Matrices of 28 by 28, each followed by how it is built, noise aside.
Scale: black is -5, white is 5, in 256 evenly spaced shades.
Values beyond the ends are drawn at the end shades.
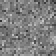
smooth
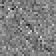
banded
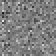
uneven columns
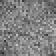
smooth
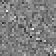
banded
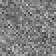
Toeplitz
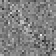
banded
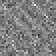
Toeplitz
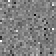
sparse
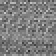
repeating columns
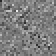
banded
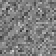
Hankel
